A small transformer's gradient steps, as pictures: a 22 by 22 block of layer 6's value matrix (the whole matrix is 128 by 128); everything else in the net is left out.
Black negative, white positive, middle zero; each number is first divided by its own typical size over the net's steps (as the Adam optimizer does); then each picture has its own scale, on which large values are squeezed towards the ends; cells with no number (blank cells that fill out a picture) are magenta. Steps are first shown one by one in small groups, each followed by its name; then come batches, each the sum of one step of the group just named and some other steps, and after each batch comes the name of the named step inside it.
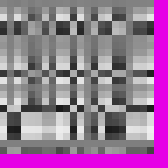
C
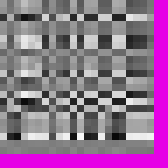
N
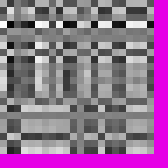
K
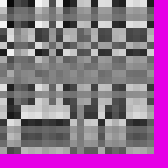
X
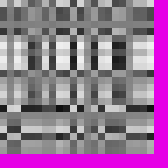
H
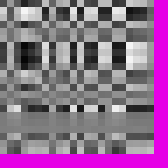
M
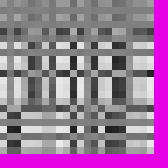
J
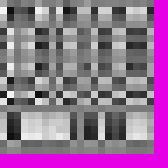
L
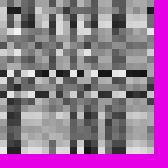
L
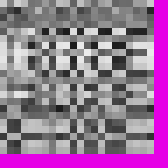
H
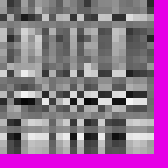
N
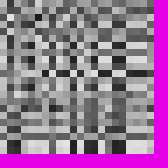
J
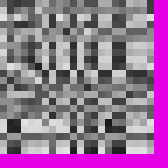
M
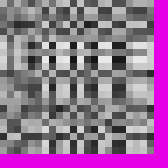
H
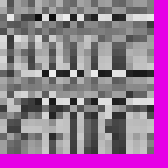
N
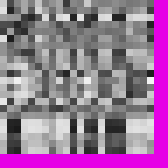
C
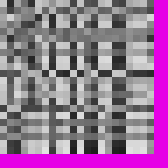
J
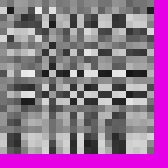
N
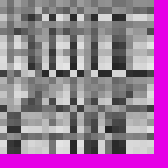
J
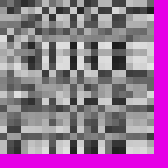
M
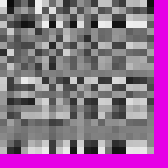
X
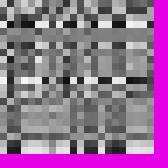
K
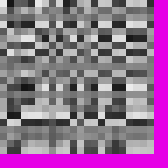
X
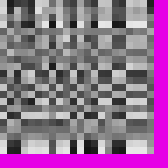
X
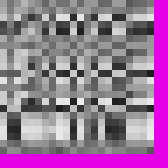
C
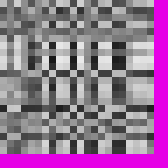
H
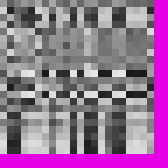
N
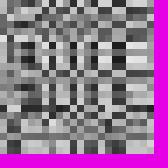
M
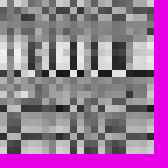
H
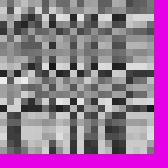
C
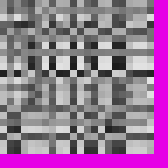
J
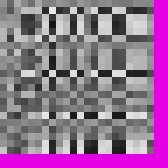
N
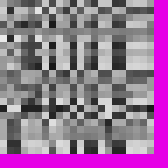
M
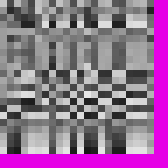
N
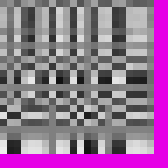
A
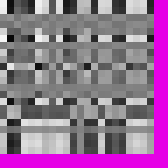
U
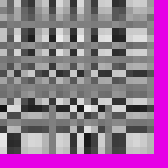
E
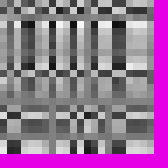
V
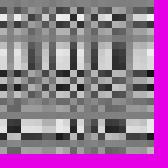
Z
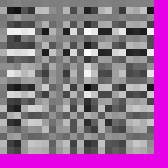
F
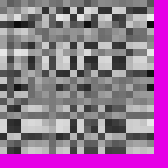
Z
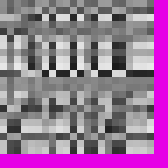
Z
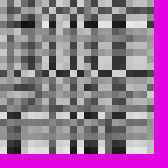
V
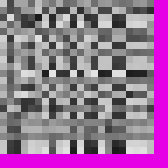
V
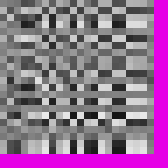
V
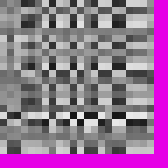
V
